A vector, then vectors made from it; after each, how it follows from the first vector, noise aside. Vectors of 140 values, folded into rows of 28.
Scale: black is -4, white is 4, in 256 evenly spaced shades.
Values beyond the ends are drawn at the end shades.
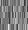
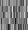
negated.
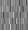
wrapped around, negated, partly zeroed.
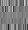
negated, partly zeroed.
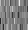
reversed, partly zeroed.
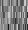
negated.
